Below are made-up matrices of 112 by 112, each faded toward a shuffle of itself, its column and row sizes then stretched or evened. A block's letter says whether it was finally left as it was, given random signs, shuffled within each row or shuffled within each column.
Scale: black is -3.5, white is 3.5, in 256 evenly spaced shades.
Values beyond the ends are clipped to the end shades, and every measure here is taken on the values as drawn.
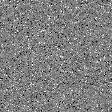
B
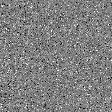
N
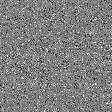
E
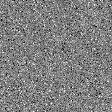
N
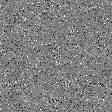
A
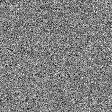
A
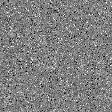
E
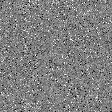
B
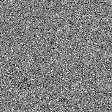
B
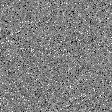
A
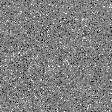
E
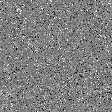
A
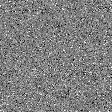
A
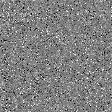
N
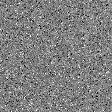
B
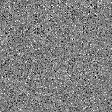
E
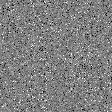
B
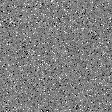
A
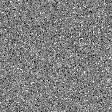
B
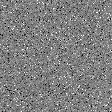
A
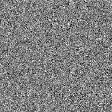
E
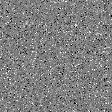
E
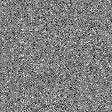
N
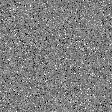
B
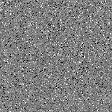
E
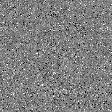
E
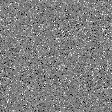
N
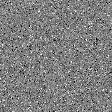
N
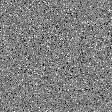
A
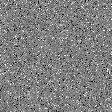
E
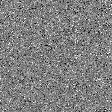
N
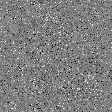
N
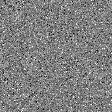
B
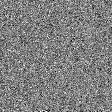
A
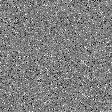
A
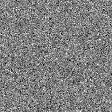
E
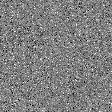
B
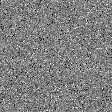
A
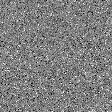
A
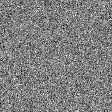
B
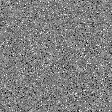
A
